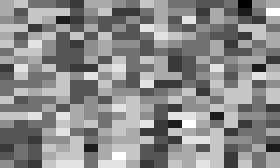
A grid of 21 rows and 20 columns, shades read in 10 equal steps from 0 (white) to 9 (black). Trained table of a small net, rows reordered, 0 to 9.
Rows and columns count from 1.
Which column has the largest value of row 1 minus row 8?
18
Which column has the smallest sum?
9
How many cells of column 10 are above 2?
15
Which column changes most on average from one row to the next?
13
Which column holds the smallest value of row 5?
12
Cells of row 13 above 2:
14
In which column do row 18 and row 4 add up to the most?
3
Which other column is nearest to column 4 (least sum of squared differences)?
8
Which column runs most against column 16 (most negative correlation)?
1
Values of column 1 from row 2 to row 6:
3 4 2 3 2
